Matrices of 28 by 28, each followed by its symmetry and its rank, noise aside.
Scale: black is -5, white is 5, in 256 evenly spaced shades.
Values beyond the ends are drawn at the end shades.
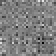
symmetric, rank three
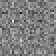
antisymmetric, rank four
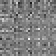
no symmetry, rank four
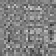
no symmetry, rank four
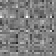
no symmetry, rank three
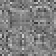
antisymmetric, rank four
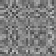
symmetric, rank two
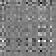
antisymmetric, rank two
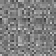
antisymmetric, rank four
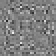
antisymmetric, rank four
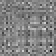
no symmetry, rank three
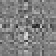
antisymmetric, rank four
